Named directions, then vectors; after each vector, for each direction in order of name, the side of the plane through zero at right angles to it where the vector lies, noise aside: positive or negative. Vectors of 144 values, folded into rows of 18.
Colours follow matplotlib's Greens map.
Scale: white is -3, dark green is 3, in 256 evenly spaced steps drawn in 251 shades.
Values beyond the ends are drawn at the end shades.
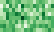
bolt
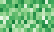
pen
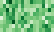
positive, positive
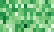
negative, negative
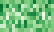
negative, positive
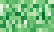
positive, negative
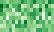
negative, positive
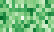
negative, negative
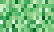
positive, negative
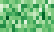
positive, negative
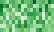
negative, positive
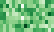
negative, negative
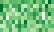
negative, positive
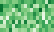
negative, positive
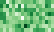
negative, negative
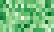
negative, negative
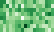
negative, negative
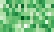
positive, positive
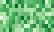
positive, positive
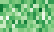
negative, positive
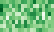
negative, positive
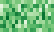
positive, negative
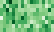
positive, positive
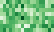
positive, positive
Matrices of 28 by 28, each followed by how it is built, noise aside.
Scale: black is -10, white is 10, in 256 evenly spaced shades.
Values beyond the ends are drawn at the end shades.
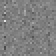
uneven columns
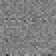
uneven rows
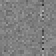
uneven columns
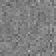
low rank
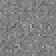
uneven rows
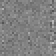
uneven columns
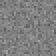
repeating rows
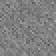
Toeplitz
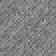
Hankel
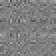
low rank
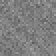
Toeplitz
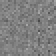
uneven columns
